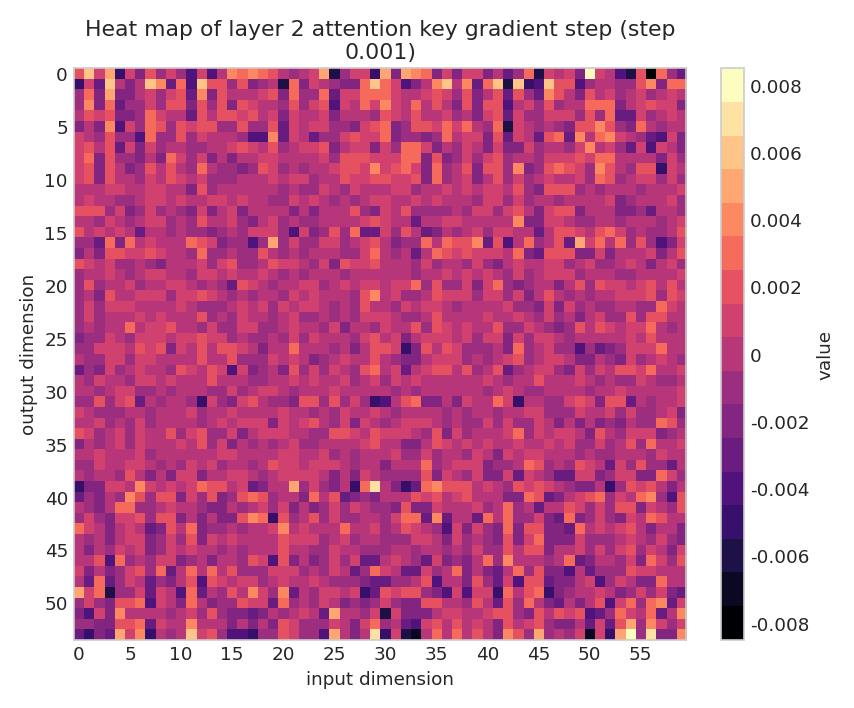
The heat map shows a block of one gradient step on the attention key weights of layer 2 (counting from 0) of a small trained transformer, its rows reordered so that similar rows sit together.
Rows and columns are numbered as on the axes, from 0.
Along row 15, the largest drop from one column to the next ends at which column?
28
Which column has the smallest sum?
2
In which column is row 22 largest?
57
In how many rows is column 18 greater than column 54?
20
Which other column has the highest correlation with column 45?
11
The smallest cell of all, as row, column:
0, 56
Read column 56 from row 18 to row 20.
-0.002 0 0.002
